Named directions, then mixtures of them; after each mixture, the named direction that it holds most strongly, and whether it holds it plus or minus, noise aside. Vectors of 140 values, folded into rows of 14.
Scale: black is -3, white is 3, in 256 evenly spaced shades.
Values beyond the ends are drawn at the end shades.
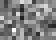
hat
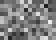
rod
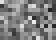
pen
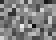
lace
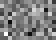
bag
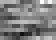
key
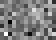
bag, plus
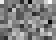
lace, minus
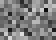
rod, minus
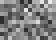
rod, minus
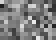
pen, plus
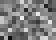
rod, plus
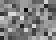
rod, plus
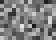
lace, plus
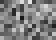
hat, plus
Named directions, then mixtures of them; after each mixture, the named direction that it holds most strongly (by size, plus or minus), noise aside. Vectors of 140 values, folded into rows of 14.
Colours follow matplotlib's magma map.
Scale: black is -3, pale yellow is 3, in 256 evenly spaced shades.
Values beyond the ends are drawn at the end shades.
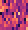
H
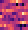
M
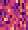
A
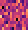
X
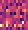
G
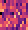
H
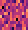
X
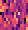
H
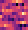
M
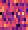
H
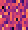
X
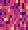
A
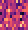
G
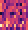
G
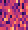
A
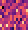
X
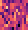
H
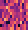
A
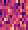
A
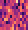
A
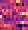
M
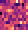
A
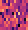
H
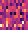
G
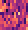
H
